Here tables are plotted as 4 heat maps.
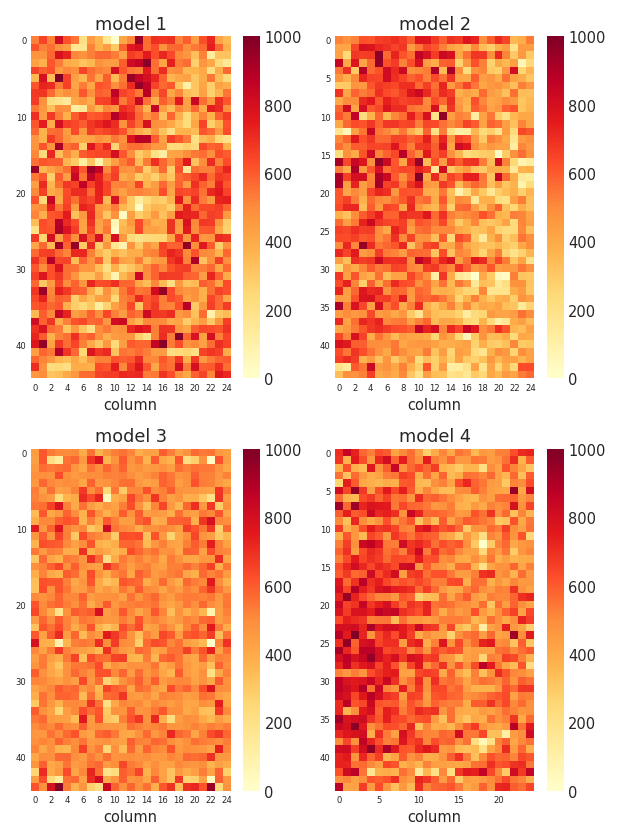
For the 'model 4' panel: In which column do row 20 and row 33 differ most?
19
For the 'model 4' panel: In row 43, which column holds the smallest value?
15
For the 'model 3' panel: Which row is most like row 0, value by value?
4
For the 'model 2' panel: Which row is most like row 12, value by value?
43
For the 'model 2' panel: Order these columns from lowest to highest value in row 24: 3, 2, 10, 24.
24, 2, 10, 3
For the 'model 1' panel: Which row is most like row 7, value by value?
4
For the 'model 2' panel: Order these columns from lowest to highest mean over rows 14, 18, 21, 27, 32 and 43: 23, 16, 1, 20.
20, 23, 16, 1
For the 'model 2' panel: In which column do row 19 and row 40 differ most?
5
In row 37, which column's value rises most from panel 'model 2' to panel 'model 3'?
17
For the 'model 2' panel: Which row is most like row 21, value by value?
32
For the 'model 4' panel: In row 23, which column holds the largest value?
4
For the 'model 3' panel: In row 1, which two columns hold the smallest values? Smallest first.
22, 3
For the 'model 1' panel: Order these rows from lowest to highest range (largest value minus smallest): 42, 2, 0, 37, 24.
42, 37, 2, 24, 0
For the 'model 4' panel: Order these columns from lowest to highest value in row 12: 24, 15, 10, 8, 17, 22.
17, 22, 24, 15, 10, 8
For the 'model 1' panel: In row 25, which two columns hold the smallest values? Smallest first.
10, 0
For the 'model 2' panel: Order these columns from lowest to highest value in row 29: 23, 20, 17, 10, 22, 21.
22, 23, 21, 20, 17, 10
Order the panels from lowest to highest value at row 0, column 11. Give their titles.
model 4, model 1, model 3, model 2
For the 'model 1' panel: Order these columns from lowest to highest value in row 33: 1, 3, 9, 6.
9, 6, 3, 1
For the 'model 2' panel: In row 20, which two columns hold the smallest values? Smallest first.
15, 19
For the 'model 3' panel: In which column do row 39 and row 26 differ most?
9
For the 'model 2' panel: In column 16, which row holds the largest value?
38
